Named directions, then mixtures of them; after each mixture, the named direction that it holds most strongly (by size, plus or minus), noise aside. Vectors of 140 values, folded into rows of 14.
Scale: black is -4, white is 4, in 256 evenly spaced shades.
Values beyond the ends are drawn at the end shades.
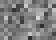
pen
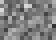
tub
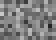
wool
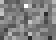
tub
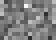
tub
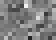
pen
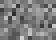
pen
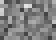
tub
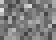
tub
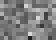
pen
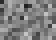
tub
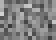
wool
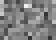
tub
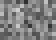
wool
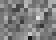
pen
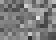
pen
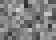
tub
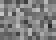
wool
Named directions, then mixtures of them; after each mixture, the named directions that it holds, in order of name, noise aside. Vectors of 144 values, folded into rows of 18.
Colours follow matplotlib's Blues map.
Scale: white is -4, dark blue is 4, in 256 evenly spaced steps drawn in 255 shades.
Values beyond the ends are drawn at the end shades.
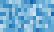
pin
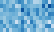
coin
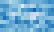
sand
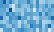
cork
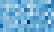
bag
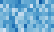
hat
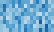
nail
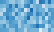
bag, hat, nail.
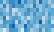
hat, nail.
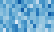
coin, hat.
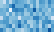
cork.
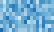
bag, cork, nail.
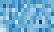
hat, nail, pin.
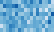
bag, hat, pin.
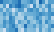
hat.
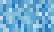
cork, nail.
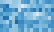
hat, sand.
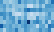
bag, hat, sand.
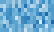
nail.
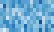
hat, nail.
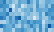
cork, sand.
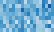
coin.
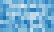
sand.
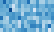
cork.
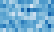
coin, hat, sand.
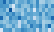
cork.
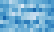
sand.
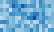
cork, sand.
